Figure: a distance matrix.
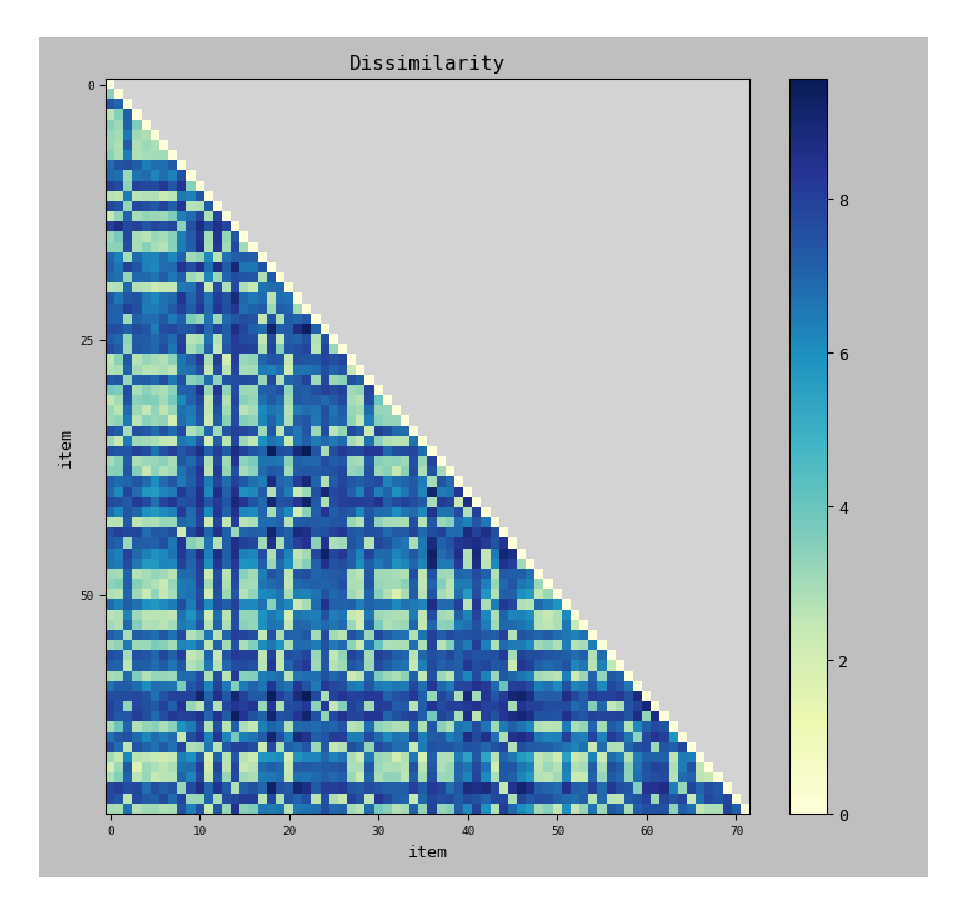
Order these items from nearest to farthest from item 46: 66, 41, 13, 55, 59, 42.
42, 66, 55, 13, 59, 41
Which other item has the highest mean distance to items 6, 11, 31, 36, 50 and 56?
14
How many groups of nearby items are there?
5
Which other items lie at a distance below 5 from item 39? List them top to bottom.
24, 36, 41, 60, 62
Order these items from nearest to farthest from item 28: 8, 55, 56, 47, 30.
55, 30, 47, 8, 56
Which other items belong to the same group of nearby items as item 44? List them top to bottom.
8, 14, 59, 64, 69
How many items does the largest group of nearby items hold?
34
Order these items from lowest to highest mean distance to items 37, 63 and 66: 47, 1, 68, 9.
68, 1, 47, 9
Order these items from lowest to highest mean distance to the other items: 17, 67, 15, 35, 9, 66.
66, 35, 67, 15, 17, 9
